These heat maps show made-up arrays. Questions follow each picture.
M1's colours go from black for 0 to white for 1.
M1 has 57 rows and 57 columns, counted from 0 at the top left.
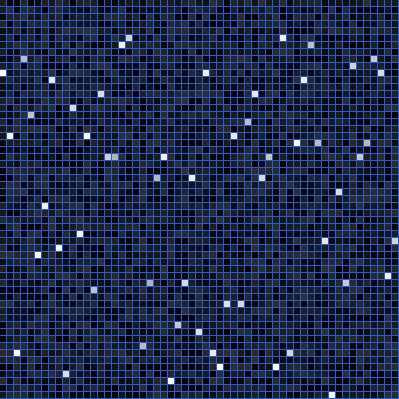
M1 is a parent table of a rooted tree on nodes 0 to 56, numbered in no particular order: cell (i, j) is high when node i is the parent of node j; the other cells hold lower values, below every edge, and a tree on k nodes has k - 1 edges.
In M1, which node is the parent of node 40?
5
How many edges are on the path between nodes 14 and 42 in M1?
7
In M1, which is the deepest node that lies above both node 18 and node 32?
43
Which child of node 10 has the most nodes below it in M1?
29
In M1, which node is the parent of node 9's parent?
8
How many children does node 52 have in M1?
2
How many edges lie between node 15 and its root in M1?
8
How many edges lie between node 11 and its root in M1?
2
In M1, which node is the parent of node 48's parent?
25
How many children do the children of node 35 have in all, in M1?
2
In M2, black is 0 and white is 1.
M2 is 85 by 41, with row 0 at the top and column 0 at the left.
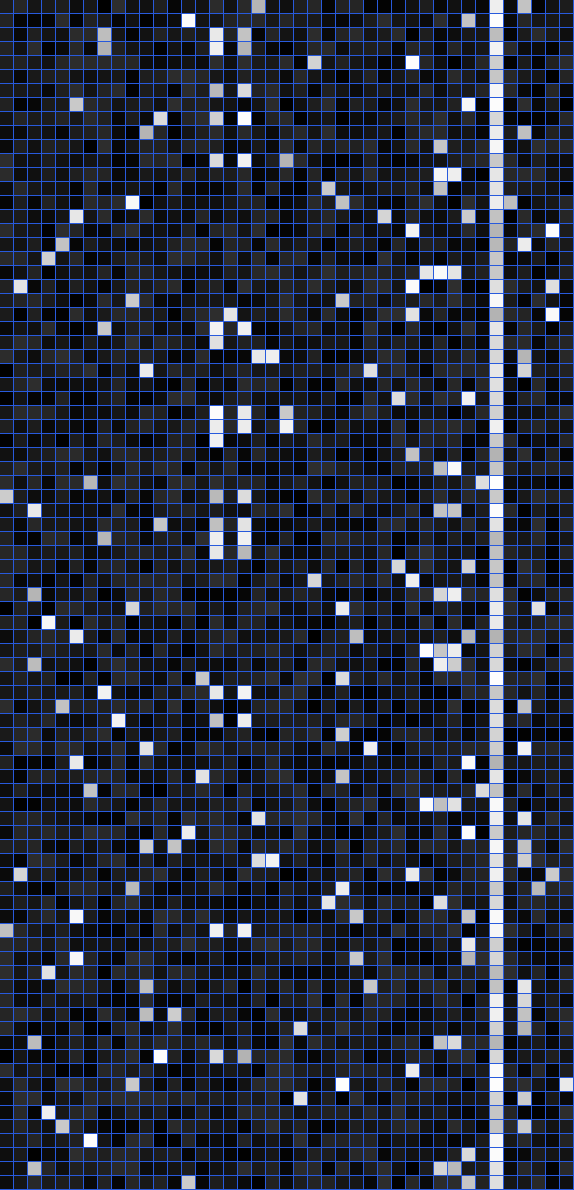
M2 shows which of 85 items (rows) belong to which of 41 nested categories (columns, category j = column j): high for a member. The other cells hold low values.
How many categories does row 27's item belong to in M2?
1
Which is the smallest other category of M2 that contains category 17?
15
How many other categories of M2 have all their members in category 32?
2
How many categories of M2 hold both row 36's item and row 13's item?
2
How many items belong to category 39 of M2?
4
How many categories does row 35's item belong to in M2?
4
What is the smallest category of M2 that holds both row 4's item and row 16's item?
29
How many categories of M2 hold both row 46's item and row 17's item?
1
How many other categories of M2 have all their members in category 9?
3
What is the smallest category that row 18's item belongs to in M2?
3
